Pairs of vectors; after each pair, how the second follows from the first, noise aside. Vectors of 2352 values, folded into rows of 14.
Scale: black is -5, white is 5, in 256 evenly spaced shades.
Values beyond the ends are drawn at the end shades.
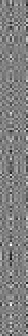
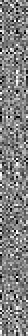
reversed, negated, scaled up.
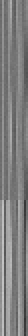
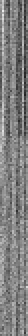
reversed, negated.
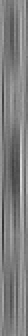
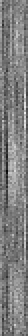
reversed, negated.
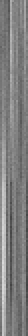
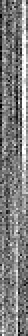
reversed, scaled up.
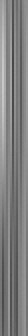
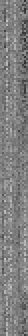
wrapped around, negated, partly zeroed.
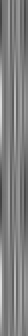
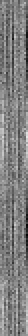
reversed, negated.
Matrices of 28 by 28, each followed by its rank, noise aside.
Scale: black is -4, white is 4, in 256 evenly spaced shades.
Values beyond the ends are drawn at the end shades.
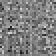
seven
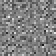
six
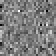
five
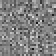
eight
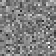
seven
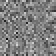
six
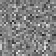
six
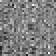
five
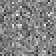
six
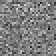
six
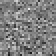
seven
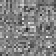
six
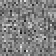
eight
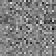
five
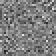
eight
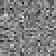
six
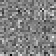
five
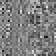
five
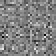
five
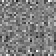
six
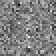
seven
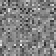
five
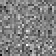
eight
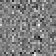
seven
